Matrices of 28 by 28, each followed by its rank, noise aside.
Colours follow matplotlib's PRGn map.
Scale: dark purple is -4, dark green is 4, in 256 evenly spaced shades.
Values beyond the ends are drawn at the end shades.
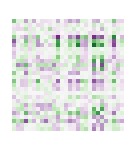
two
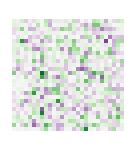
eight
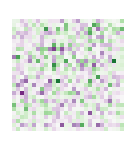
eight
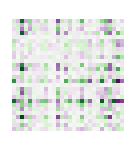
two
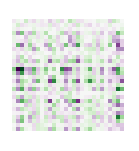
three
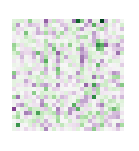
six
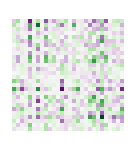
three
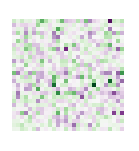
eight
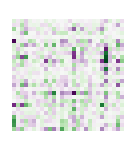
four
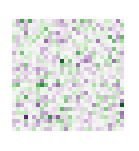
eight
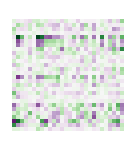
three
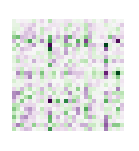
three
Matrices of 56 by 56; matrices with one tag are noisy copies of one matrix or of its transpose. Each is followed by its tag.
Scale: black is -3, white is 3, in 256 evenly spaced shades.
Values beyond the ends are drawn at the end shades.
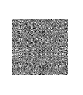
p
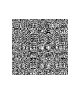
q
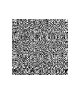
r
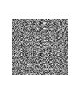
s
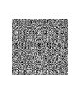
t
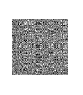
t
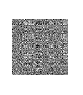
t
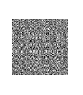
s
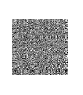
r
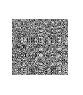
q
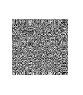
r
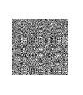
q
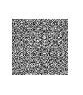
s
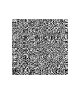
r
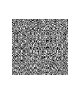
s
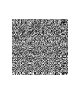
r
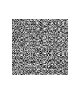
s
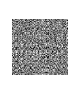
s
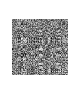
q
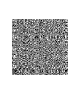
r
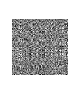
p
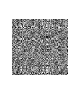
p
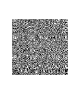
r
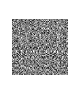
s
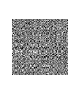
s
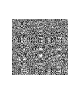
q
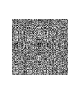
t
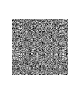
p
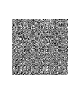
p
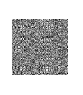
p
